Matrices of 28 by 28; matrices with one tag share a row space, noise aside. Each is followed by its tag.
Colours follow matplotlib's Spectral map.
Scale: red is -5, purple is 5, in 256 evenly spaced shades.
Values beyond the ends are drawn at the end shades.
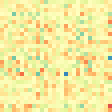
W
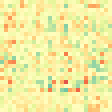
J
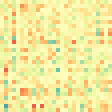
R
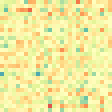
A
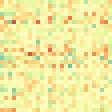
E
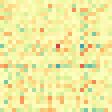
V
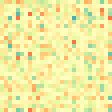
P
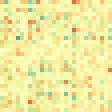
P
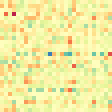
E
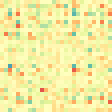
P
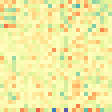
J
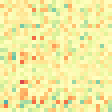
R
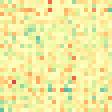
E
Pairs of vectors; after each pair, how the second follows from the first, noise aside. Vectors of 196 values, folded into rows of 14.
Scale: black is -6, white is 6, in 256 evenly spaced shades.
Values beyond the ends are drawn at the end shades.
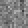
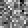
scaled up.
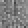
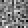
negated, scaled up.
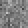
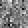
scaled up.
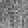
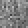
reversed.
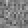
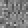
negated.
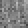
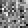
scaled up.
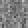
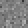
negated, partly zeroed.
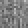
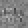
negated, partly zeroed.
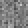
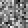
reversed, negated, scaled up.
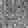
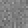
reversed, shrunk.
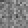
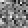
negated, scaled up.
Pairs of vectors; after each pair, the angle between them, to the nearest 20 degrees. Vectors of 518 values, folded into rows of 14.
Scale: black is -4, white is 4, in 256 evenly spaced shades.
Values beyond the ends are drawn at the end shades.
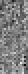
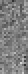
20 degrees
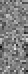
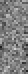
20 degrees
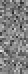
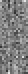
100 degrees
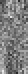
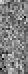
120 degrees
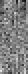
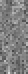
100 degrees
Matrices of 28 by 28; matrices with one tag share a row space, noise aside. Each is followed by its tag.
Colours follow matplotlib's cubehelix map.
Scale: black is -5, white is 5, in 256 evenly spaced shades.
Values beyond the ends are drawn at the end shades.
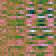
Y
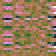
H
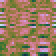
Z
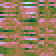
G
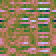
Z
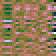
H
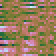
G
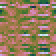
Z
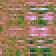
Y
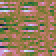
G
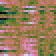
G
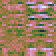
Y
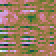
G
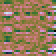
H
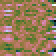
H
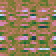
Z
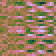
Y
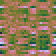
Z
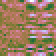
Y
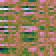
G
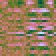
Y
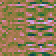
Y
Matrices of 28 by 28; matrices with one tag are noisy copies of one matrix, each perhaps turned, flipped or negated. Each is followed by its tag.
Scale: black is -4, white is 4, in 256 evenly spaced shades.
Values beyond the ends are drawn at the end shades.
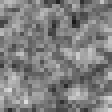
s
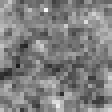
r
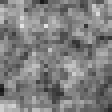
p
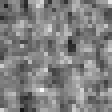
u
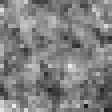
p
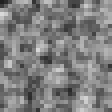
u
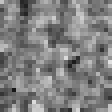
u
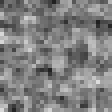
u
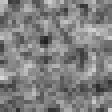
u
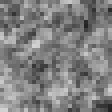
p
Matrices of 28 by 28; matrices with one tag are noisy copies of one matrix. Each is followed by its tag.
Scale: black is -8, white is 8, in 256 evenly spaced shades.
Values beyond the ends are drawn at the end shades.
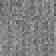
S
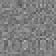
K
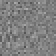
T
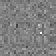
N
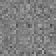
N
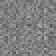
N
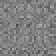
N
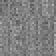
S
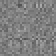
K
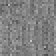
S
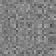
N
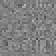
K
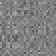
T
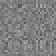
K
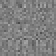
K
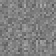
K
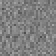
T
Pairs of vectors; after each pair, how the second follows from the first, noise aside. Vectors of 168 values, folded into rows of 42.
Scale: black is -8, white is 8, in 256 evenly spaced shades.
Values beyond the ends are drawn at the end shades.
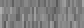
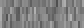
copied.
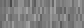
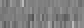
reversed, negated, partly zeroed.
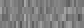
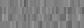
negated, shrunk.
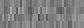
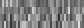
wrapped around, negated, scaled up.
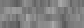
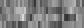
wrapped around, negated, scaled up.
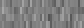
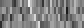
wrapped around, negated, scaled up.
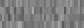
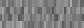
copied.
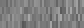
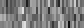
wrapped around, negated, scaled up.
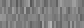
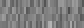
copied.
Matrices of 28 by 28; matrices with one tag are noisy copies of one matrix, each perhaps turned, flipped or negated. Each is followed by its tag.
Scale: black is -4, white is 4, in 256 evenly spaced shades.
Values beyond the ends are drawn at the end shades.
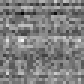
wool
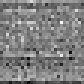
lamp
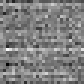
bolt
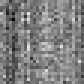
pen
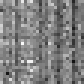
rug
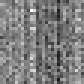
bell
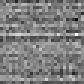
bolt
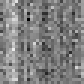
pen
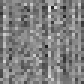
bolt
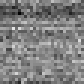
pen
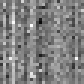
wool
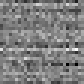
bolt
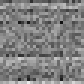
lamp
